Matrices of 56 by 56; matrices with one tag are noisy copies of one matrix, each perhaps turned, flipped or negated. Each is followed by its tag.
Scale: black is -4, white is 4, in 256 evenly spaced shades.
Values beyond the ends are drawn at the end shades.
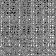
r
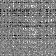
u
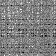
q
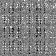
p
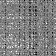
q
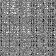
r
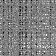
q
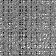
q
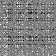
p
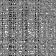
u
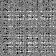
p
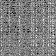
r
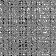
q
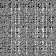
p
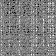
r
